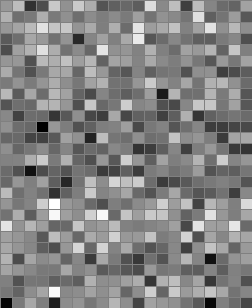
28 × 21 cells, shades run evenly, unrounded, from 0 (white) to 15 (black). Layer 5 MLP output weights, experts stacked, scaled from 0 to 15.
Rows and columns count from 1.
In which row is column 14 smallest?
19
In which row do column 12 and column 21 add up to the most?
14
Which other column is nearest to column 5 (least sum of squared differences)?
13
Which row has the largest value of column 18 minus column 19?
28
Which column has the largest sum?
21
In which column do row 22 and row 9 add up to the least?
5
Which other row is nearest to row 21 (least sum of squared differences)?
2
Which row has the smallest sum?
3
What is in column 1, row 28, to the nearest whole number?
15
